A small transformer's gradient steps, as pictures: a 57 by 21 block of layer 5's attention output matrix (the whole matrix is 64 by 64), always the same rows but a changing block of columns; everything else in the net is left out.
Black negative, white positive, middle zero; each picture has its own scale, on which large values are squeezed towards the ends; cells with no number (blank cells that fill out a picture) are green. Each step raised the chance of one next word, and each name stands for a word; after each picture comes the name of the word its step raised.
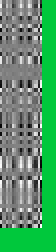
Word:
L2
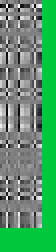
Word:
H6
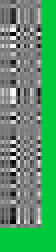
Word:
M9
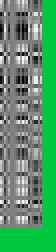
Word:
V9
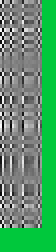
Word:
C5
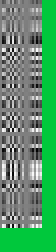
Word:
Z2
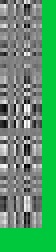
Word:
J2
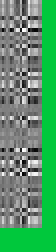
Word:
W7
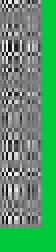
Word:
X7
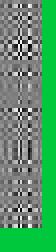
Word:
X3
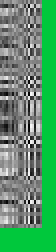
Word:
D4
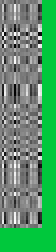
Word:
M9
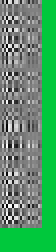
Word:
C5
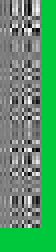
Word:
W7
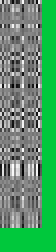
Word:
Z2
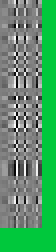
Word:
Z2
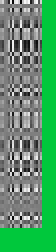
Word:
X7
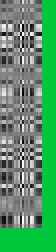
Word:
M9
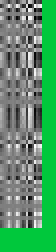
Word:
H6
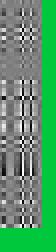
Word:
D4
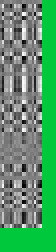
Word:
V9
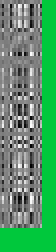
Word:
J2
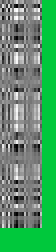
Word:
H6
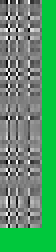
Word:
W7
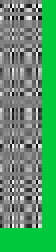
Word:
H6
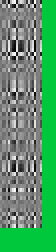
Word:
X7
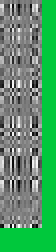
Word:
L2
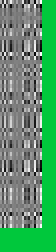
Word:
X7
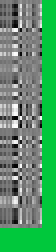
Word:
J2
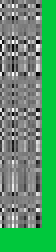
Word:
X3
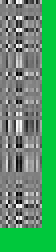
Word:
C5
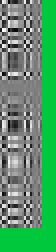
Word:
C5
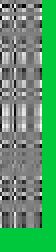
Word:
H6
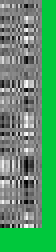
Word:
L2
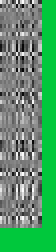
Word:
X7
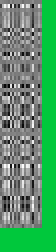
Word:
J2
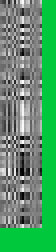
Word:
D4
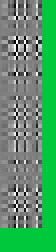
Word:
X3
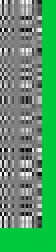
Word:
W7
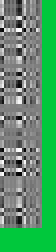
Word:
W7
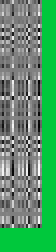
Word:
D4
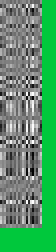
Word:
D4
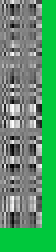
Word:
J2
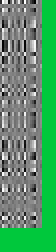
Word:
X7
